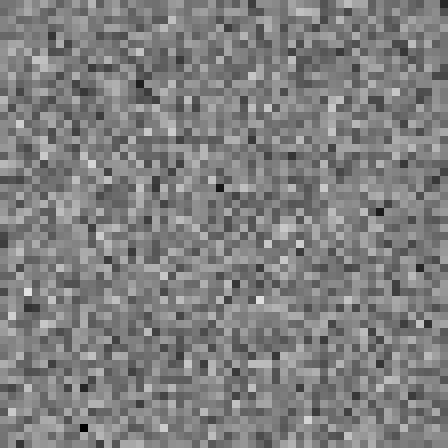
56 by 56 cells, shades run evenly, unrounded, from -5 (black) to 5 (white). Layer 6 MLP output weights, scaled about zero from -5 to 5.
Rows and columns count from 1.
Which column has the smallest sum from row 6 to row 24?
23
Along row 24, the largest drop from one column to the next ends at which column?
28
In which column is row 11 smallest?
18
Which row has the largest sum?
38
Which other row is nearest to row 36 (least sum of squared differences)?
15
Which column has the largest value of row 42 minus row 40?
19
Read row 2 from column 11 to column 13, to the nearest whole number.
-1 1 0
